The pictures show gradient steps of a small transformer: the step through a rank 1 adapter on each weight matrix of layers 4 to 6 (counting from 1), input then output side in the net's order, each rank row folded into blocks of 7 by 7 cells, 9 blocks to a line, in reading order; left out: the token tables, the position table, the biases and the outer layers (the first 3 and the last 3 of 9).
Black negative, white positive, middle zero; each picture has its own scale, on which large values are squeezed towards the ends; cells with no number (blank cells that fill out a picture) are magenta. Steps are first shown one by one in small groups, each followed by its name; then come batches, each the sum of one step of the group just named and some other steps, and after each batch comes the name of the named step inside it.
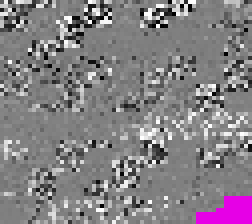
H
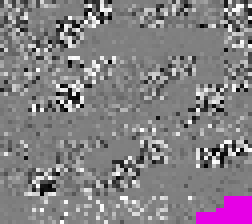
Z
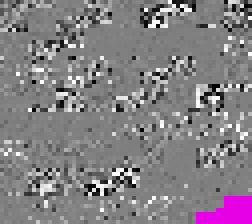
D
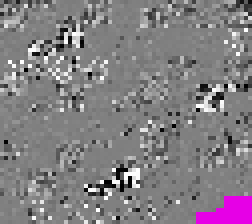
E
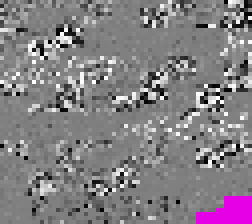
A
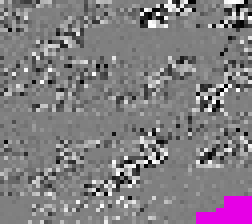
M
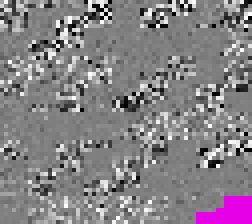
H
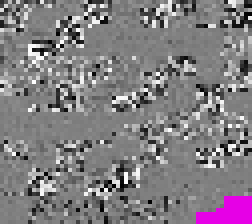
A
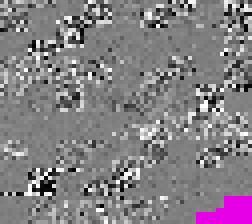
H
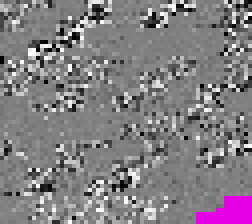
E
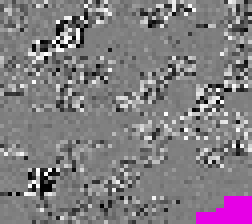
A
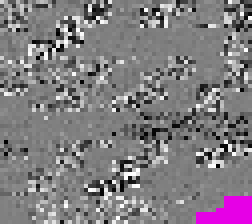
E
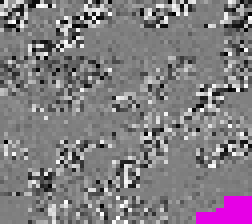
H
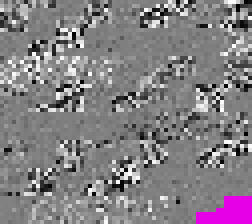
M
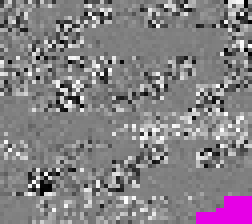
Z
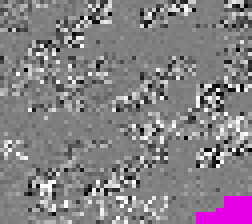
D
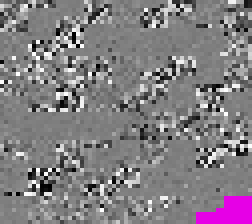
D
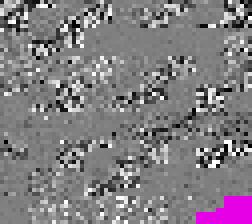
Z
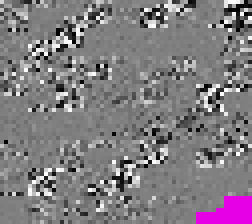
M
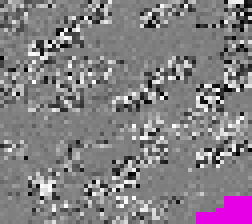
A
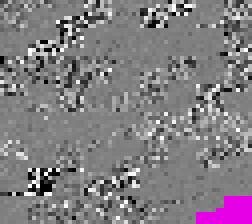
E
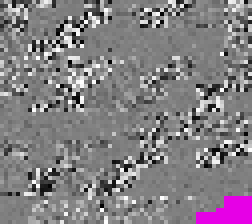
Z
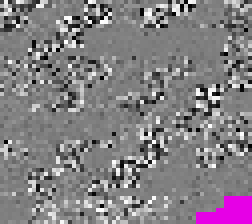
H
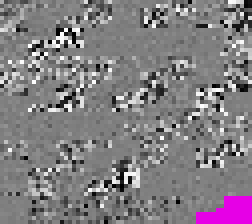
A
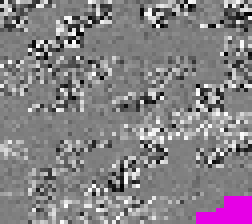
H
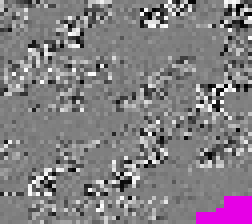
M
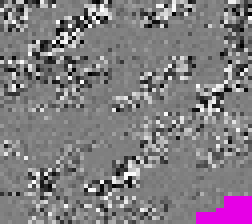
E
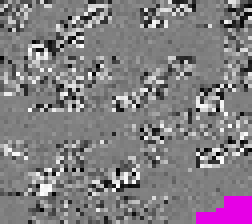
D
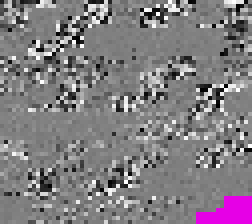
M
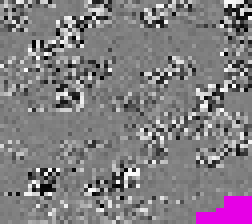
H
